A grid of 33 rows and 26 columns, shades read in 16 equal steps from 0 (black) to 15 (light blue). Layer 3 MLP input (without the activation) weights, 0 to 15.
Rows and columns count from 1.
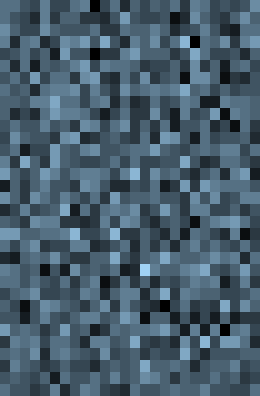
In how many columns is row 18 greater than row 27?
14
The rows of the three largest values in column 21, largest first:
29, 23, 16
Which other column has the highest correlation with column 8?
1
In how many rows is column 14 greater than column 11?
20
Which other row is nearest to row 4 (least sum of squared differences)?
30
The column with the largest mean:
7
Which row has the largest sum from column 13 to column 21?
8
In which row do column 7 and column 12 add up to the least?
33
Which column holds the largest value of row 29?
21
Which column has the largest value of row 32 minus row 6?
15
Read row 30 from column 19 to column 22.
12 6 3 6
